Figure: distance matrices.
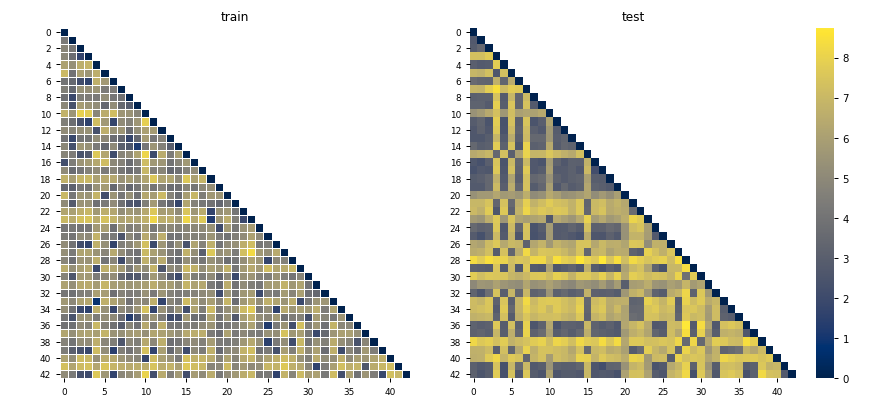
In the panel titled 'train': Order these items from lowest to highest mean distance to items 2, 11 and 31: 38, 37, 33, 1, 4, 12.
1, 37, 38, 12, 33, 4
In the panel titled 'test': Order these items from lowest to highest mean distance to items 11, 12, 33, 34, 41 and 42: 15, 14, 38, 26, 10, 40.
14, 15, 10, 26, 40, 38
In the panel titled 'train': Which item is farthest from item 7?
41
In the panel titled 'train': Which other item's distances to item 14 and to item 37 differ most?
9
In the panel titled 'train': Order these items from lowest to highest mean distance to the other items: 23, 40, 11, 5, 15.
11, 15, 5, 40, 23
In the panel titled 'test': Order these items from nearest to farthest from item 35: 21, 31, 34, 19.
34, 21, 31, 19
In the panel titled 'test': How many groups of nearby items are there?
6
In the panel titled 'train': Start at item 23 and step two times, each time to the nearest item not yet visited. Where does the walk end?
22
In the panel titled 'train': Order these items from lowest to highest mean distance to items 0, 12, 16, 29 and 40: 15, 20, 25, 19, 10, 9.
19, 9, 10, 25, 15, 20
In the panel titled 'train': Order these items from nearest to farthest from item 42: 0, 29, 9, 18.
0, 9, 18, 29
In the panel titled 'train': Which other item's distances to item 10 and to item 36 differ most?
25
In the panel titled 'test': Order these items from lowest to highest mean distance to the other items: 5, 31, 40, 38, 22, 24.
24, 31, 5, 22, 40, 38
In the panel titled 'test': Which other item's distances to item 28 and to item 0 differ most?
17
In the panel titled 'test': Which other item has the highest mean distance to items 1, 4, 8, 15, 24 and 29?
28
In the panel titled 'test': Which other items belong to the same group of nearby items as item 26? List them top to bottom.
7, 40
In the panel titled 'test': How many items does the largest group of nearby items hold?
23
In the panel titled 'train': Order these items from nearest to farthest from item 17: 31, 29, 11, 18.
11, 29, 31, 18
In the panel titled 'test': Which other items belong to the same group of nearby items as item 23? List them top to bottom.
10
